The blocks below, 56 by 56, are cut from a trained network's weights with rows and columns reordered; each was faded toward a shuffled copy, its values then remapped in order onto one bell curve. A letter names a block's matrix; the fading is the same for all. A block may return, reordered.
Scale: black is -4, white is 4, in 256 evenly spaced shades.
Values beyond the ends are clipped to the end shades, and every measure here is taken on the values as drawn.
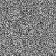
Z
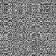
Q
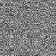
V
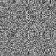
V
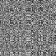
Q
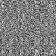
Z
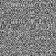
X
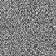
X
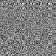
Q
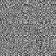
Q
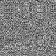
Z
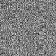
Z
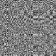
Q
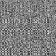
Q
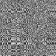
Q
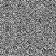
Z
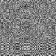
Q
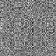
V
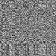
Z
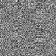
X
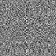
V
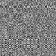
Q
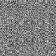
V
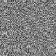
X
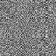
V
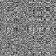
Q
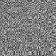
V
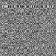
Q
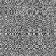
Q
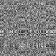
Q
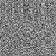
Z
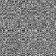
Q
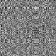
Q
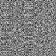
X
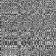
Q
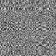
Q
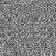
Z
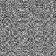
X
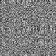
Z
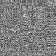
Z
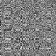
Q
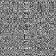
Q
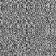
V
